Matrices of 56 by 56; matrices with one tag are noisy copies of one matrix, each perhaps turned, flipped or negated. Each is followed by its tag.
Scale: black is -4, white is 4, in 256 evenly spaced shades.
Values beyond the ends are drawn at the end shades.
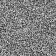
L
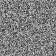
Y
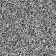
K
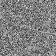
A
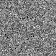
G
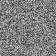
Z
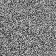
G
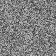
G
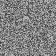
Y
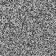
K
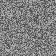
L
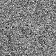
G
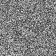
G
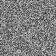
A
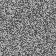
Z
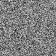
K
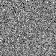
Y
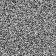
Z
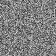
Y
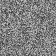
G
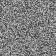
L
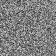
Z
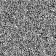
Y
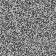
Y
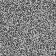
L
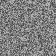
K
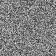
L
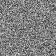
L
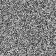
Z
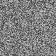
K
